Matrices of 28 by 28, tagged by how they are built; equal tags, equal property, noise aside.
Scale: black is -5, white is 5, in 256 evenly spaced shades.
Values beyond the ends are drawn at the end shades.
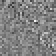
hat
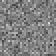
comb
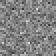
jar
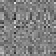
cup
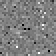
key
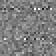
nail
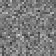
comb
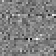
nail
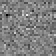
nail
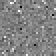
key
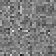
cup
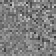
hat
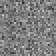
jar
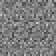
comb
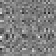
cup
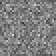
comb
